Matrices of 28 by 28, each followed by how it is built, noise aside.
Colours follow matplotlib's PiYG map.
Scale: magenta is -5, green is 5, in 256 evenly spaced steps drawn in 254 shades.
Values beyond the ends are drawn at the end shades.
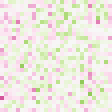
blocks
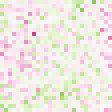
smooth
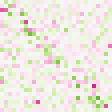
banded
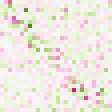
banded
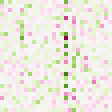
uneven columns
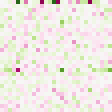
uneven rows
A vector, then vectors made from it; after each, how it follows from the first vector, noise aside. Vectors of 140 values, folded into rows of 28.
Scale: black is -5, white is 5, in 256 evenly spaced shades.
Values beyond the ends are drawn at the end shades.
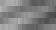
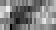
wrapped around, negated, scaled up.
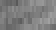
negated, shrunk.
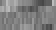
wrapped around, partly zeroed.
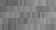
negated, shrunk.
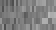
negated, partly zeroed.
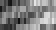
negated, scaled up.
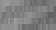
shrunk.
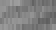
shrunk.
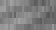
shrunk.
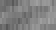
negated, shrunk.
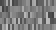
sign-scrambled.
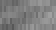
negated, shrunk.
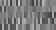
sign-scrambled.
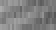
shrunk.
